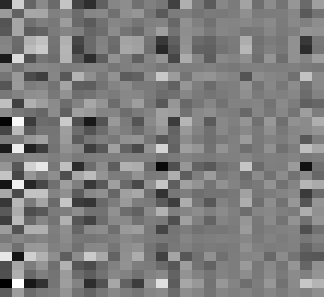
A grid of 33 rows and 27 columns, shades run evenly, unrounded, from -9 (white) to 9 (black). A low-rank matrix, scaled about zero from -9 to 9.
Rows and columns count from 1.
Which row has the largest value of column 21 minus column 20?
9
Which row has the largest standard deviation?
32
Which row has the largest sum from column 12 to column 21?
19
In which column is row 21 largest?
1
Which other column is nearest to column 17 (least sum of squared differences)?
13
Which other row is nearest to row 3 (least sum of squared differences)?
31
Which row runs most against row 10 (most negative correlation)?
20
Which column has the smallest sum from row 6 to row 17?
2
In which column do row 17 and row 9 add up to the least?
14
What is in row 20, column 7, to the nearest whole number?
-3
